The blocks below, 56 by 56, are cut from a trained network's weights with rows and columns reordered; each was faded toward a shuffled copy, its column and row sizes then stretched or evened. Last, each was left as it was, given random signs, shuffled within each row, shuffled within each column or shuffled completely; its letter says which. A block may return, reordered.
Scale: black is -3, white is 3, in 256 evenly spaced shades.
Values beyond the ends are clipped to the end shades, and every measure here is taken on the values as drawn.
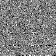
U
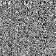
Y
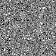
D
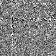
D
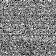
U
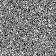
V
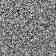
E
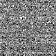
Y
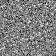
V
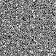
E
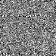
D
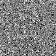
D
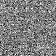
U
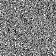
E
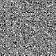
Y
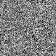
E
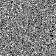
E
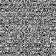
Y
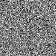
D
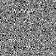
Y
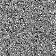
E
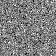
V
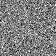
V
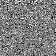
D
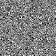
Y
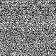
U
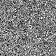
V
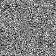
E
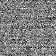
U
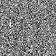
E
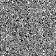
Y
